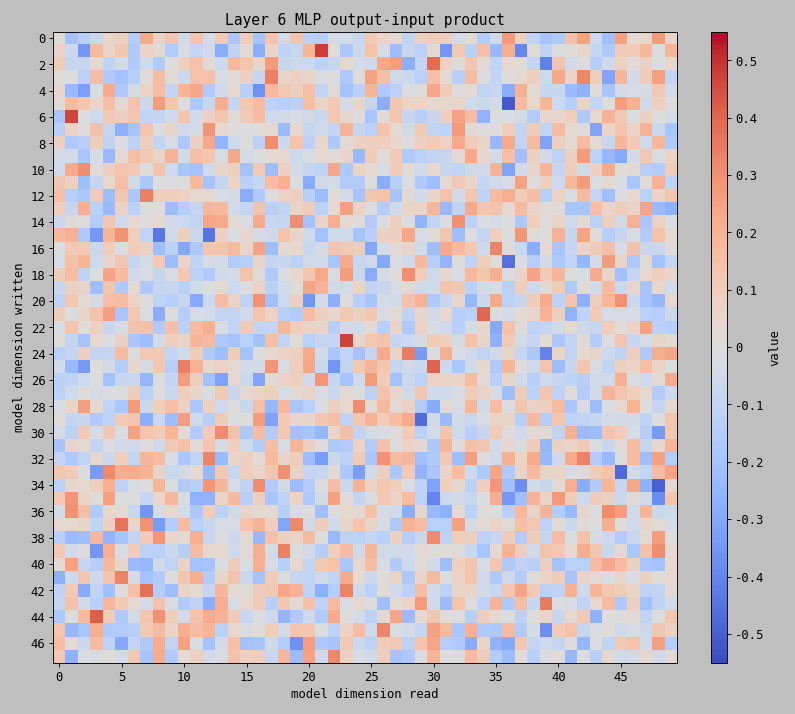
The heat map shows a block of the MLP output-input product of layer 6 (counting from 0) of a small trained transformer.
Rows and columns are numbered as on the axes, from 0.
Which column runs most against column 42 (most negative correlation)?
44
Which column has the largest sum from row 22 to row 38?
26
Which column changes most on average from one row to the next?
12
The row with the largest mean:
18
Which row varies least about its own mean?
27
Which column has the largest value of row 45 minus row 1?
31
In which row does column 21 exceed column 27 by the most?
1
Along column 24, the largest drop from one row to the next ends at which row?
33
